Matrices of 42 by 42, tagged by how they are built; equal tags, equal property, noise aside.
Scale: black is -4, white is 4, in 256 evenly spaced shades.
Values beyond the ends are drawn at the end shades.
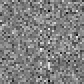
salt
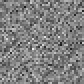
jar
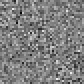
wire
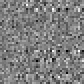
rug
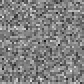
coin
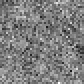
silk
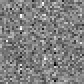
salt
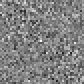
wire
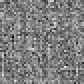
coin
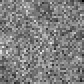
silk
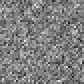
jar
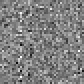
salt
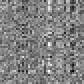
rug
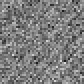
jar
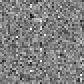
salt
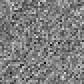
jar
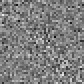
wire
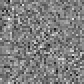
wire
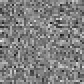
rug
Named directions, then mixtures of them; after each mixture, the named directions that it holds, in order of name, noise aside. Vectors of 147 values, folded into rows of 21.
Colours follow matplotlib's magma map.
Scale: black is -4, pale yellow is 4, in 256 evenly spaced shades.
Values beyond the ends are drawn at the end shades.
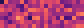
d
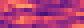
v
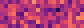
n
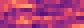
v.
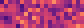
d, n.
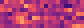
d, v.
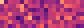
d.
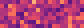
n.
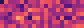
d.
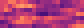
v.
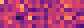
d.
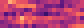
v.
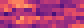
v.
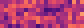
n, v.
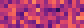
n.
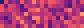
d, n.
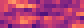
v.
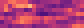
v.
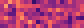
n, v.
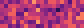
n.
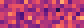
d, n.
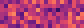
n.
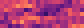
n, v.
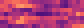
v.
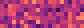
n.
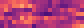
v.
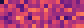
d.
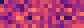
d.
